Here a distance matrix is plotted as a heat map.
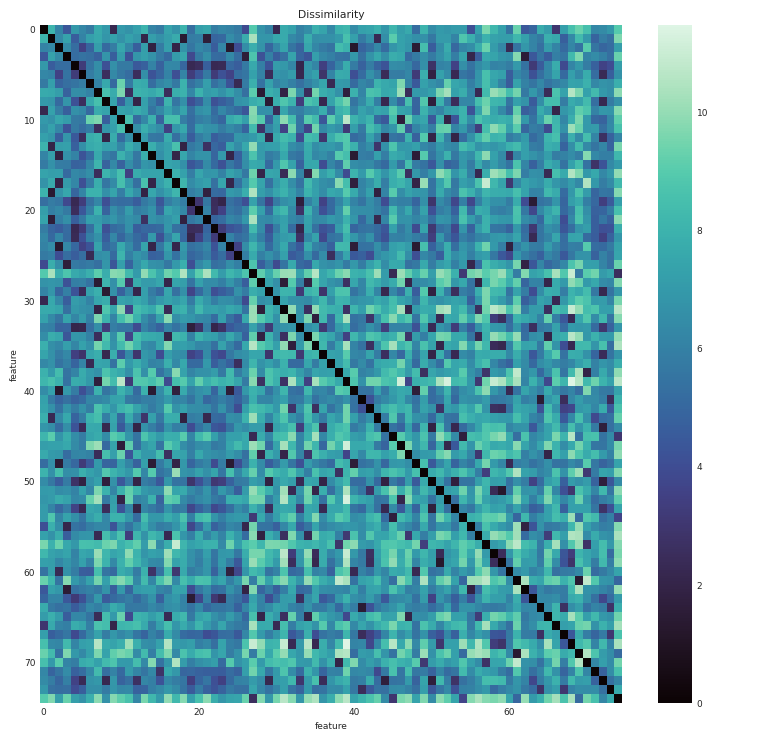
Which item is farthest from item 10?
39
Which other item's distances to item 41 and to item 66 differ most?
64
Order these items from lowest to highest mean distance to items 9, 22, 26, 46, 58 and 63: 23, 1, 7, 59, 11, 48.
23, 48, 59, 1, 11, 7
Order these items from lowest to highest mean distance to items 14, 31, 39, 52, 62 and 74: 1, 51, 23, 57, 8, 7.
7, 23, 8, 1, 51, 57
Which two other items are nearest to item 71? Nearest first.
15, 43
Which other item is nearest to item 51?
59
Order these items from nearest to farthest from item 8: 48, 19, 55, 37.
19, 48, 55, 37
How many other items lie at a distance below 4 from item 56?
9
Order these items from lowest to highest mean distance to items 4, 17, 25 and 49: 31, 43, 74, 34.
43, 34, 31, 74
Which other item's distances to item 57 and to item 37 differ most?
6
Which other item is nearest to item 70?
38
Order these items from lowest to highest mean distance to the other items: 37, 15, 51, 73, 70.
73, 15, 37, 51, 70
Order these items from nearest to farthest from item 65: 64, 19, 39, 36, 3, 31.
31, 39, 3, 19, 64, 36
